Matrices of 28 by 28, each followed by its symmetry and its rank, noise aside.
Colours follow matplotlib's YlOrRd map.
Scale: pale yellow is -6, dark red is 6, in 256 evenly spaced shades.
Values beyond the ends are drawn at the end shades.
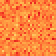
no symmetry, rank seven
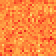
antisymmetric, rank six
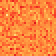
no symmetry, rank seven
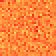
no symmetry, rank seven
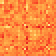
symmetric, rank five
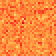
no symmetry, rank seven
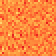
no symmetry, rank five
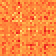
symmetric, rank six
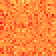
antisymmetric, rank six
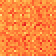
symmetric, rank five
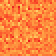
no symmetry, rank seven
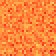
symmetric, rank six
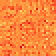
no symmetry, rank five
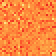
symmetric, rank five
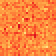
symmetric, rank seven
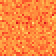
no symmetry, rank seven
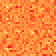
no symmetry, rank six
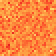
symmetric, rank six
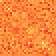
symmetric, rank five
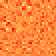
symmetric, rank five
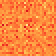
antisymmetric, rank six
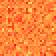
symmetric, rank six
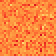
no symmetry, rank seven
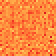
no symmetry, rank seven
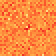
symmetric, rank six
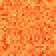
no symmetry, rank seven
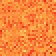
no symmetry, rank seven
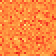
symmetric, rank six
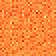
no symmetry, rank six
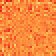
symmetric, rank seven
